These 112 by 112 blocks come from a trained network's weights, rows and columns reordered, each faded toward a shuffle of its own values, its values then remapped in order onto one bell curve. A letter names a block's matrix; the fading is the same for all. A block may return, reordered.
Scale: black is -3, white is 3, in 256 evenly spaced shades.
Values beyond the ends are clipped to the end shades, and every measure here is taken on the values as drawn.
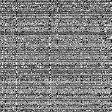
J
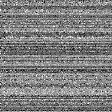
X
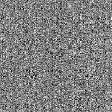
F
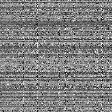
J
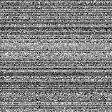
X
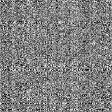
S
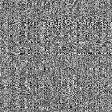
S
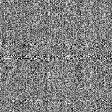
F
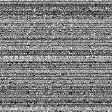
X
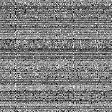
J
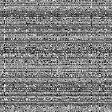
J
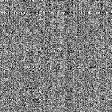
F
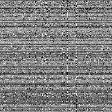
J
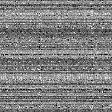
X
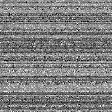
X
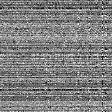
X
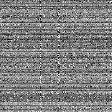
J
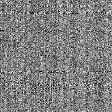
S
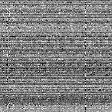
X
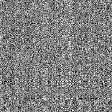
F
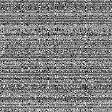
J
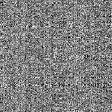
S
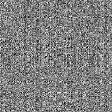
S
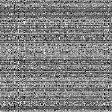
J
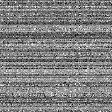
X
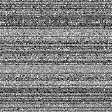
X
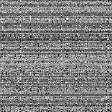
J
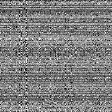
J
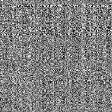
S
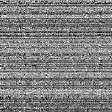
X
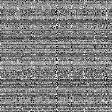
J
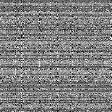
J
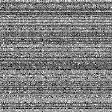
X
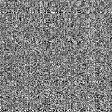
F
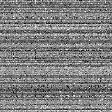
X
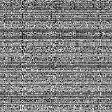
J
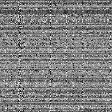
J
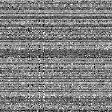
X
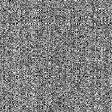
S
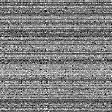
X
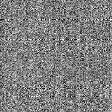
F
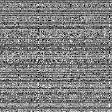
J
